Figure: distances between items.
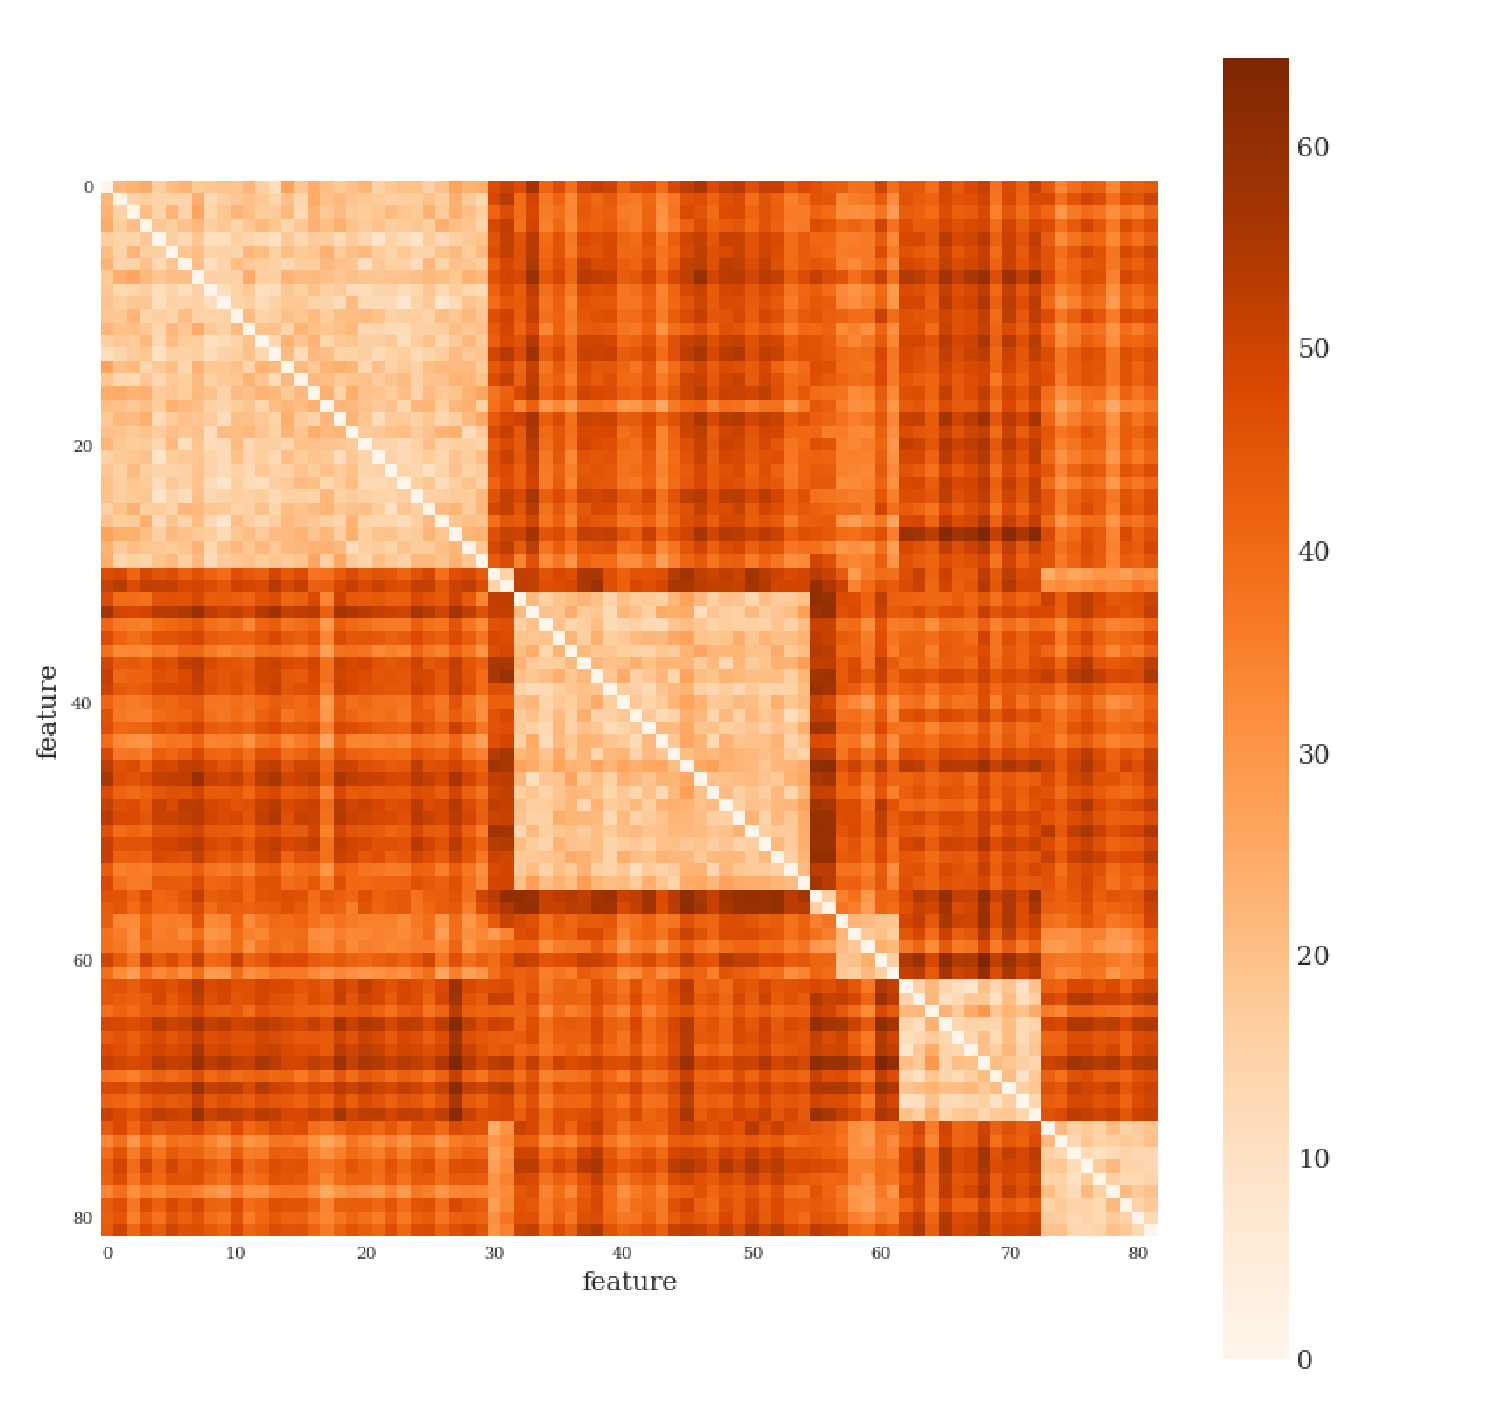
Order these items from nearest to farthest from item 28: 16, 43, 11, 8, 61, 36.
8, 11, 16, 61, 43, 36
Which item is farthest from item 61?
68
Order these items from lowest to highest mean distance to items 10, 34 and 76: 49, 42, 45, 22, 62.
22, 42, 49, 45, 62
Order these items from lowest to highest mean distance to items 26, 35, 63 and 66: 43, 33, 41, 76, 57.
43, 41, 33, 57, 76
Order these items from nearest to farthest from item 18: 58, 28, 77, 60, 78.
28, 78, 58, 77, 60
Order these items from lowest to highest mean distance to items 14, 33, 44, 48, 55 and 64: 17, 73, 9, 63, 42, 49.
42, 49, 17, 9, 63, 73
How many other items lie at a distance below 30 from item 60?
4
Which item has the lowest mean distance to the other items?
17
